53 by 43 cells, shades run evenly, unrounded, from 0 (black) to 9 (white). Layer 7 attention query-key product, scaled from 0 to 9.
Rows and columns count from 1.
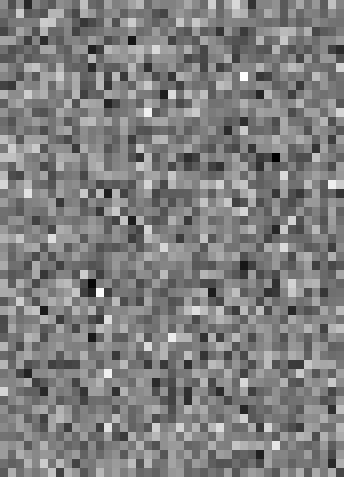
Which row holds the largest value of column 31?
9
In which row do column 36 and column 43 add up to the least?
6
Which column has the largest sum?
19
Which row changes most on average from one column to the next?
48
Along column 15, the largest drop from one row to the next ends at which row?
25
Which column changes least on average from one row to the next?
41
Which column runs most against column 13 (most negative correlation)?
27
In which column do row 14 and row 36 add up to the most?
14
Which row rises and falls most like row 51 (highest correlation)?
11
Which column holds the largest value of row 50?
35
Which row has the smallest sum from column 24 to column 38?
18
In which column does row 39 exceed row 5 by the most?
17
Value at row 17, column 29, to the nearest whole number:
3
